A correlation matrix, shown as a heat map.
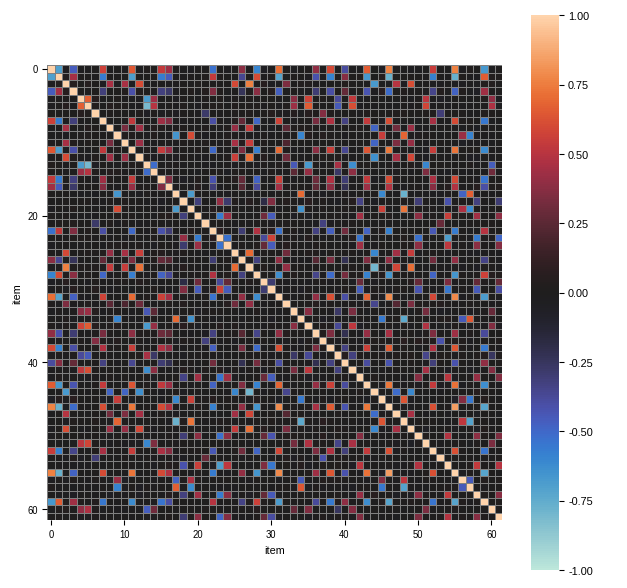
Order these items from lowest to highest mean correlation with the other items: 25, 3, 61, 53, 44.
44, 3, 53, 61, 25
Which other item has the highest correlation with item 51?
5
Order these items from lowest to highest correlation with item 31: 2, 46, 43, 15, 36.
2, 36, 15, 43, 46
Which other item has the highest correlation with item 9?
48
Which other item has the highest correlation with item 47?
27
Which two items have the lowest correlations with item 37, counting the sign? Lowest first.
53, 21
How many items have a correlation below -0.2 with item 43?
6
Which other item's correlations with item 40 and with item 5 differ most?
13
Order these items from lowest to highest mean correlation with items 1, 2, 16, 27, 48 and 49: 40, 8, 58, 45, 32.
58, 40, 45, 32, 8
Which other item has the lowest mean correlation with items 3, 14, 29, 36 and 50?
23
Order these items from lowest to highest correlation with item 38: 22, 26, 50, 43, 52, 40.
22, 40, 50, 26, 52, 43
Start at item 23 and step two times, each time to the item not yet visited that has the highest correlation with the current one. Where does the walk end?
18
